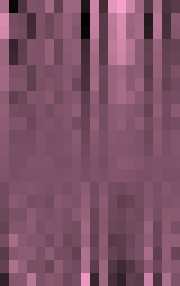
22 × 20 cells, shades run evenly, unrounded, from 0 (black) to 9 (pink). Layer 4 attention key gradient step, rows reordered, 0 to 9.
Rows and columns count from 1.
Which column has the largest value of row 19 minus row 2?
10
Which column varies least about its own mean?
5
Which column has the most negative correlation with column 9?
3
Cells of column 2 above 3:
19
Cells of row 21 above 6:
2
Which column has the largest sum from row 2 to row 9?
14
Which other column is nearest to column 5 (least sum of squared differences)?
7
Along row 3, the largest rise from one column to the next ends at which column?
11
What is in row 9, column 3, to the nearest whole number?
4
